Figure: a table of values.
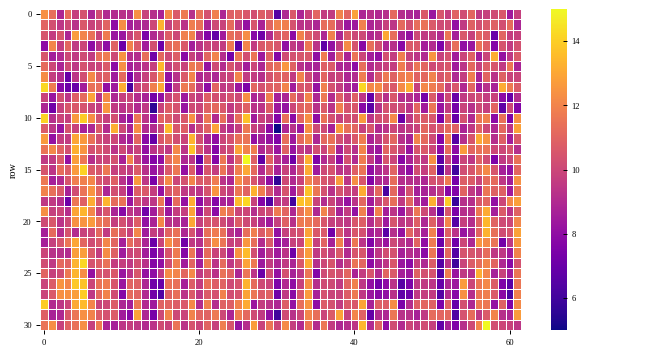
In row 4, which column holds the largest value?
58
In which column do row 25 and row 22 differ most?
18
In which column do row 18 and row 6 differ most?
26
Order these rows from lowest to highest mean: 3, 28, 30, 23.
3, 23, 30, 28
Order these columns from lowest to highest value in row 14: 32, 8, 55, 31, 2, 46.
32, 46, 31, 55, 8, 2
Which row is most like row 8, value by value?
9
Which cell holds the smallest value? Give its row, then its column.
11, 30
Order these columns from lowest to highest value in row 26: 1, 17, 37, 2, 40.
37, 1, 17, 40, 2
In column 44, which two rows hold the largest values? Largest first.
2, 6
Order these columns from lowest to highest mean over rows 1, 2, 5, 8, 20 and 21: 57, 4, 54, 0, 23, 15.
54, 23, 0, 4, 15, 57
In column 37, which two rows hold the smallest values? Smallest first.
21, 3
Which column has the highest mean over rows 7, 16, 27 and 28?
0
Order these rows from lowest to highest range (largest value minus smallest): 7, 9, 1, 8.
1, 8, 9, 7
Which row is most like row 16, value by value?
29
